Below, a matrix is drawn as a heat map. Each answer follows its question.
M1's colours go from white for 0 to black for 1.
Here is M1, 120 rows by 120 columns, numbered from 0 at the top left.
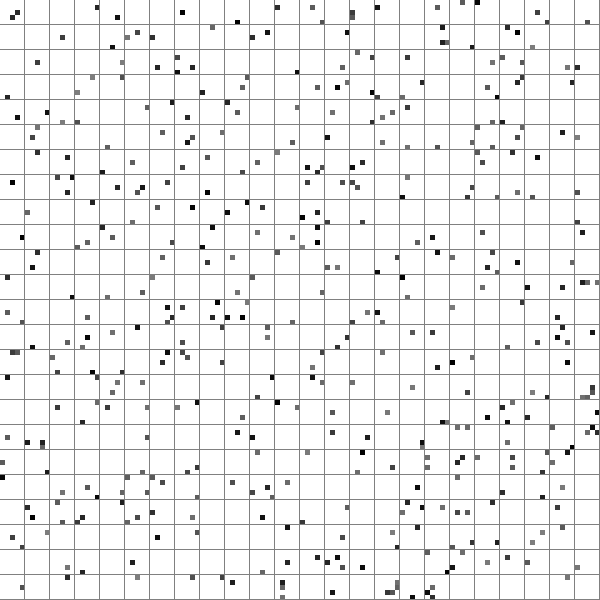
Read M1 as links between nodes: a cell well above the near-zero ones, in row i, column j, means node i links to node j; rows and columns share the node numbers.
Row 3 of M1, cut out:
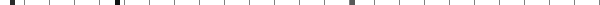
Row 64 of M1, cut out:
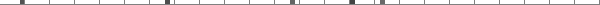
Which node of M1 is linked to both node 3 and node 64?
node 70
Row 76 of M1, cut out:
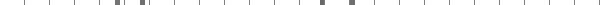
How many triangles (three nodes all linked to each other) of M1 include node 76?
1
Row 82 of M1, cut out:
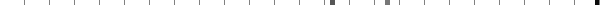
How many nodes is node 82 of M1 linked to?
3
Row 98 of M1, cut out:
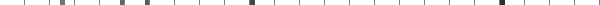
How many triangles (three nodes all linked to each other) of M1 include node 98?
2
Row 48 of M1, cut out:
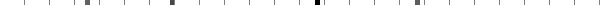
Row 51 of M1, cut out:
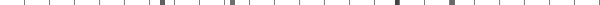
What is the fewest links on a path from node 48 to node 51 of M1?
6
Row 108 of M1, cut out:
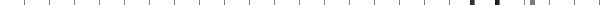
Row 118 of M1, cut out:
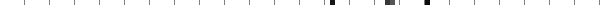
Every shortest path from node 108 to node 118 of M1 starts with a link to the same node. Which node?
node 106
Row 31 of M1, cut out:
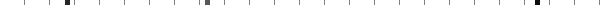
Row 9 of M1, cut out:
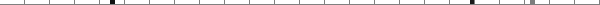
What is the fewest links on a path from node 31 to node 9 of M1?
7
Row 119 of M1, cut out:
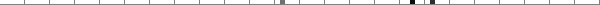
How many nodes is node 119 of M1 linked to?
3
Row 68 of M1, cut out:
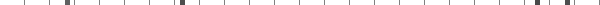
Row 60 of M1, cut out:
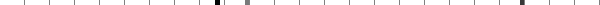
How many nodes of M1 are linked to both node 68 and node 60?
0
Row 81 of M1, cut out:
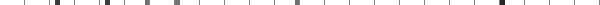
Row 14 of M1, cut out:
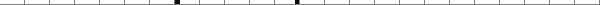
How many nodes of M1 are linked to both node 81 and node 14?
2
